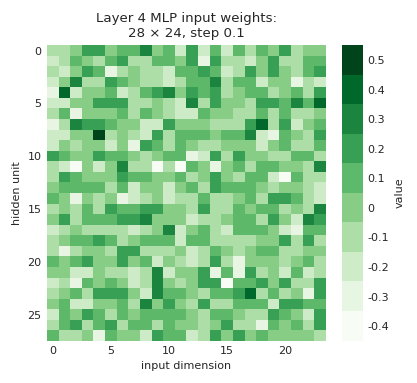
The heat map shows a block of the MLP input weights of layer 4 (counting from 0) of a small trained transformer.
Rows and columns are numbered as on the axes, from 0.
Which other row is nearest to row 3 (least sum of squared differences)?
13
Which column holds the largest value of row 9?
8
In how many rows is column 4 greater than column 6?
10
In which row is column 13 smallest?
1
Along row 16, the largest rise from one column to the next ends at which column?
22
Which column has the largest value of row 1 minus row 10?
12
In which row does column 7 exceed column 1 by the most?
19
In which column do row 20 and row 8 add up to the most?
4
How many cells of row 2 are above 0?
10
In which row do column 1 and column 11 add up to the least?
11
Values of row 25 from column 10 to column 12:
0.1 0.1 0
